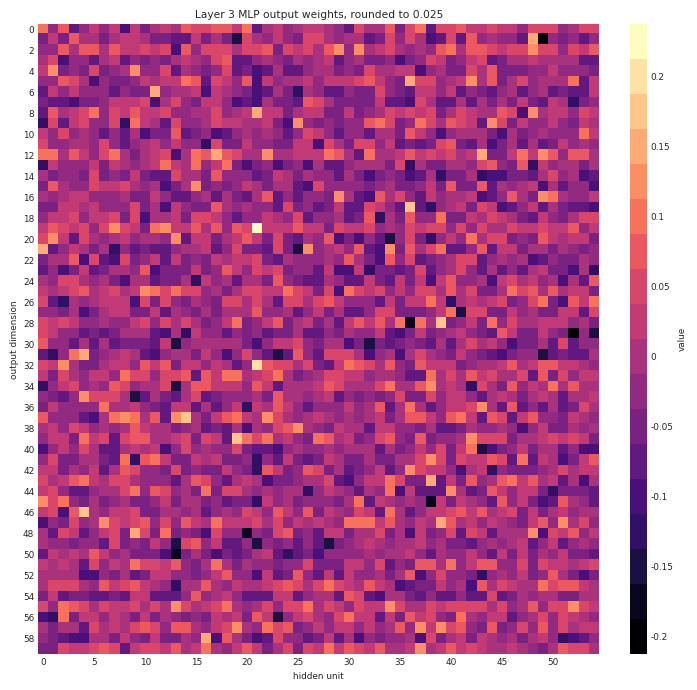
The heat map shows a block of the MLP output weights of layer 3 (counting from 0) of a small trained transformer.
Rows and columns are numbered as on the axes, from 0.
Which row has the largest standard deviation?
21
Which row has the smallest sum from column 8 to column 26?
50
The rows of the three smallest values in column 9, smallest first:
35, 41, 26
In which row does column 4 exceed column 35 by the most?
31
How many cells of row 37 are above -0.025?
37
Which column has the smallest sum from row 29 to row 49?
13
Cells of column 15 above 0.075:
3
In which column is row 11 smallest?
16
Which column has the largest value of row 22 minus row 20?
34
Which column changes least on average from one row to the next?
27
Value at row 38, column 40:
-0.075
